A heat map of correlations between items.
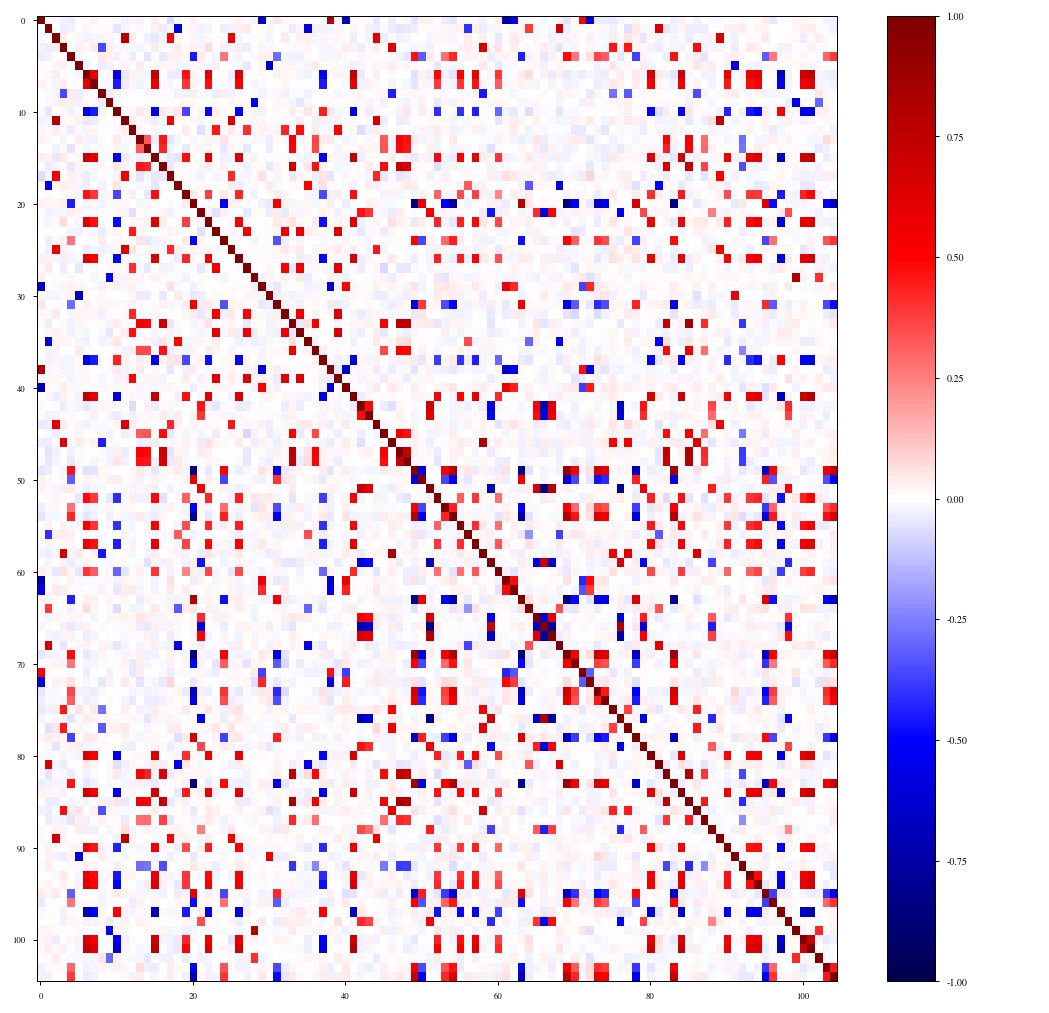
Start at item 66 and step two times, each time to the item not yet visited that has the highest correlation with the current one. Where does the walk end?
59
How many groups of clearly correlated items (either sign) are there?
11
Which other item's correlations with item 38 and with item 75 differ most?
0
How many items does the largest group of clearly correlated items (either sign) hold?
21
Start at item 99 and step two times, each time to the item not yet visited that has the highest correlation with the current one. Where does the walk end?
102
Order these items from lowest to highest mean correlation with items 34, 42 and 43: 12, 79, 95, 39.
95, 12, 39, 79
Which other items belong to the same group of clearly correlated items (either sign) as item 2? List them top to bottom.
11, 17, 25, 44, 89
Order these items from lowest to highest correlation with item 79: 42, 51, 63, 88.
63, 88, 42, 51
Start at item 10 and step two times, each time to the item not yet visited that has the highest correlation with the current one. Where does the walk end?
37
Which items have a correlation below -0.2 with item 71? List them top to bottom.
29, 40, 61, 62, 72
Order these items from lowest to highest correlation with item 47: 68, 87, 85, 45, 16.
68, 87, 45, 16, 85
